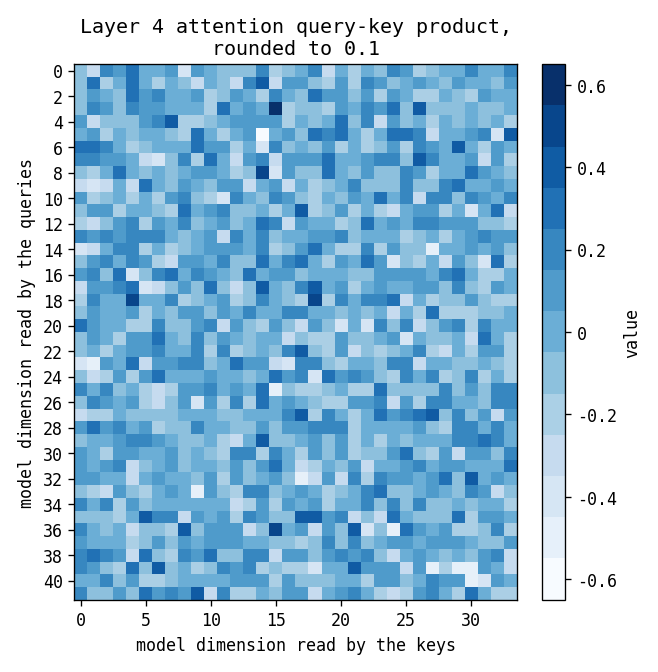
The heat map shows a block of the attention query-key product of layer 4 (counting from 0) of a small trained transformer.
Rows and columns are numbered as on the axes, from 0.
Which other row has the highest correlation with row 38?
11
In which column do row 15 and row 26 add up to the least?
24
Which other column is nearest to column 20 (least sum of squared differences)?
5
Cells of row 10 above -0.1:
21
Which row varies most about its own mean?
39
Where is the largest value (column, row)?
15, 3
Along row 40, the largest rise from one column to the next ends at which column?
32
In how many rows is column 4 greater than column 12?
22
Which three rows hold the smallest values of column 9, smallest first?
33, 26, 1
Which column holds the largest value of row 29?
14
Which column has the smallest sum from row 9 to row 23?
0
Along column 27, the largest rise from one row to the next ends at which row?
40
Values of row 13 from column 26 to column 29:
-0.1 0 -0.2 0
